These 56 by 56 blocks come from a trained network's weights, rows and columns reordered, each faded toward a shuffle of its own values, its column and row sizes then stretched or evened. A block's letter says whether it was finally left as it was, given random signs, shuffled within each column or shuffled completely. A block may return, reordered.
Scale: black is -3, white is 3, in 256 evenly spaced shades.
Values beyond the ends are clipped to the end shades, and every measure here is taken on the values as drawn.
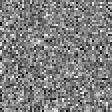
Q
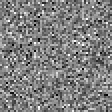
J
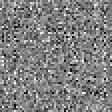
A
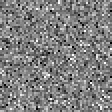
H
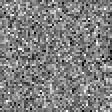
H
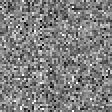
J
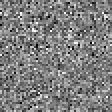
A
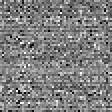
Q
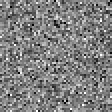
J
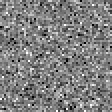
H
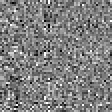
Q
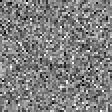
J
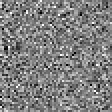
Q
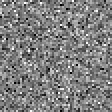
H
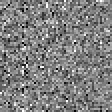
J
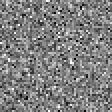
H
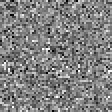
A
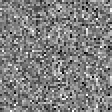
J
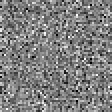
J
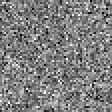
H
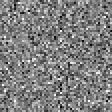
J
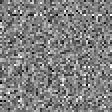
Q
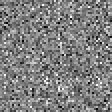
J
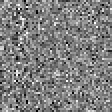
A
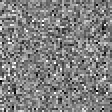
A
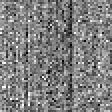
Q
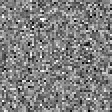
J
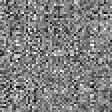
Q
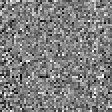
A
